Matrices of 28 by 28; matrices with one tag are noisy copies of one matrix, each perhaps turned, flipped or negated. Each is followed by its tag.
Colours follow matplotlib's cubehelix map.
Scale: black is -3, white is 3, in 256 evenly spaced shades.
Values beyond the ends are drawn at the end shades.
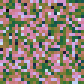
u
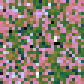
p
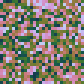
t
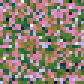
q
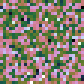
q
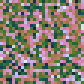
q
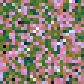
t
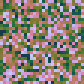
u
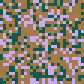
p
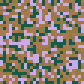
q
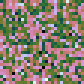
t
